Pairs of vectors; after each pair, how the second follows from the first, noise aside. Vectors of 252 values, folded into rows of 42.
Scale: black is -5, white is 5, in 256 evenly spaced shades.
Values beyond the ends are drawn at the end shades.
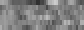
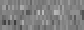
wrapped around, partly zeroed.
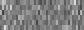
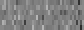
reversed, negated, partly zeroed.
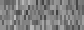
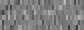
wrapped around, partly zeroed.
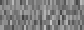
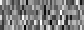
negated, scaled up.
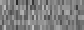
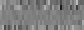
wrapped around, partly zeroed.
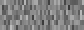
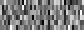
scaled up.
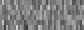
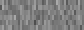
reversed, negated, shrunk.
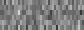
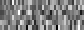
scaled up.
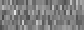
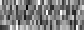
wrapped around, scaled up.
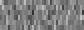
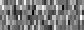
scaled up.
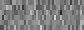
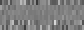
wrapped around, partly zeroed.
